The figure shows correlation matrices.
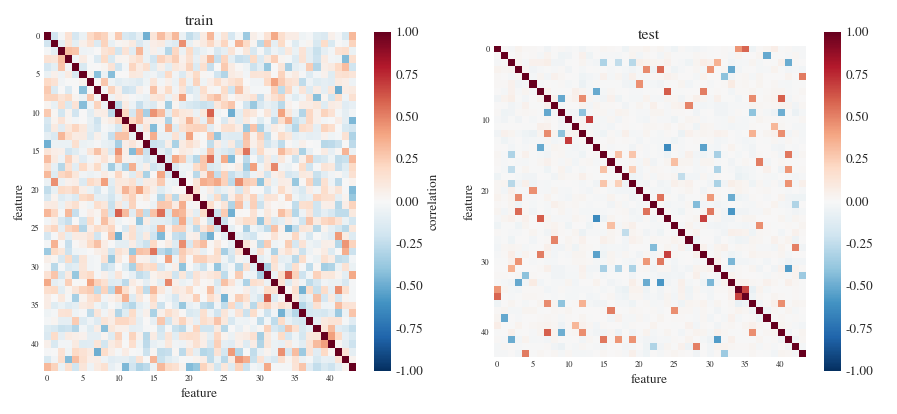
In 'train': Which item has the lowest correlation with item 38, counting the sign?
8
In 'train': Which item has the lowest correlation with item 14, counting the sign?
0
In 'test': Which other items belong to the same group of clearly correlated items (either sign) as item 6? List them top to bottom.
14, 24, 29
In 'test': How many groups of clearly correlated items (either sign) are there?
14
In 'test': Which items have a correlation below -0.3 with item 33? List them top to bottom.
3, 21, 23, 30
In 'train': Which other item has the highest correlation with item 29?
17
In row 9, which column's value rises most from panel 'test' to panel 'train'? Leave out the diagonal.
7
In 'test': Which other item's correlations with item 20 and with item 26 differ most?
5
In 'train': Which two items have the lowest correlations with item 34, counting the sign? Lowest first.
25, 4
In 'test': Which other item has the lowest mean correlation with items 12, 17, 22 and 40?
9
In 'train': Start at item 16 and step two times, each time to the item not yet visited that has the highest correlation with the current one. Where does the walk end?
10
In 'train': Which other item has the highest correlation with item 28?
15
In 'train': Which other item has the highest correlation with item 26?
41
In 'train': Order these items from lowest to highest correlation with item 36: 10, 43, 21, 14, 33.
33, 10, 21, 14, 43
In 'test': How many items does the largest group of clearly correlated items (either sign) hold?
6
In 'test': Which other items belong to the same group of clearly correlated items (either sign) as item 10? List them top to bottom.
13
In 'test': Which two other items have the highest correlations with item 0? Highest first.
35, 34
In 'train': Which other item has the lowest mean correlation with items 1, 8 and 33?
38
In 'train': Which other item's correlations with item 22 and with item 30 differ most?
19
